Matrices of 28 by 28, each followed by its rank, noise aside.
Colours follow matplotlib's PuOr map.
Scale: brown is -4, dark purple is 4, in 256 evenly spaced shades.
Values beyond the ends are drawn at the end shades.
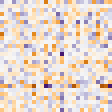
four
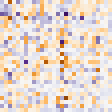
four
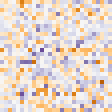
seven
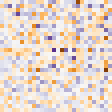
seven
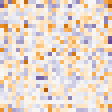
six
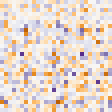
four
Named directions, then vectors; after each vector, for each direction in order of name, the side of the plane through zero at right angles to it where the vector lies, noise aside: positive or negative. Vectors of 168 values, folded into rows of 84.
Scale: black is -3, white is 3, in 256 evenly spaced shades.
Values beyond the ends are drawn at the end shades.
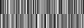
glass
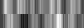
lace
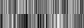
negative, positive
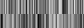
negative, positive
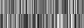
negative, positive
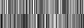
negative, positive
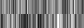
negative, positive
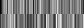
positive, positive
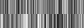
positive, negative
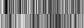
negative, negative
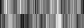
positive, positive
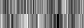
positive, negative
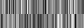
negative, positive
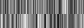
positive, negative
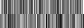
negative, negative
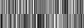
negative, positive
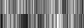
negative, positive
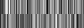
positive, positive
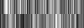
positive, positive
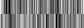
negative, negative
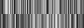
positive, positive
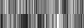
negative, positive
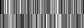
positive, positive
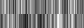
negative, positive
